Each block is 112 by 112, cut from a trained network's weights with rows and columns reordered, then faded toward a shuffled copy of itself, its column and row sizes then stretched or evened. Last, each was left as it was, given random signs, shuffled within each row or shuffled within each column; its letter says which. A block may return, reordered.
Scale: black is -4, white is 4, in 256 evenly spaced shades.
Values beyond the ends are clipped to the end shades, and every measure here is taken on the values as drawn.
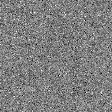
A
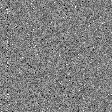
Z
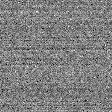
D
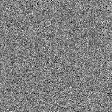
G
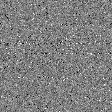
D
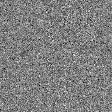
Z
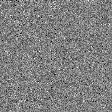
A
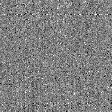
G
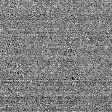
G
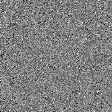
A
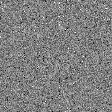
Z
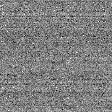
G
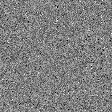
Z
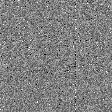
A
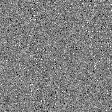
Z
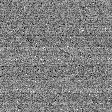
D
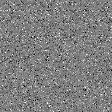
A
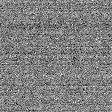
D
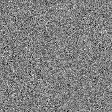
Z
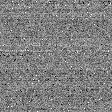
D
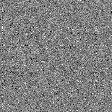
G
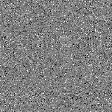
G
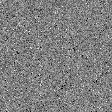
Z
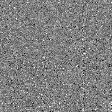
A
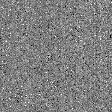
Z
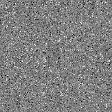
G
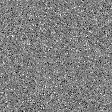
D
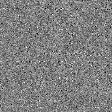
A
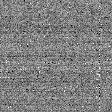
G
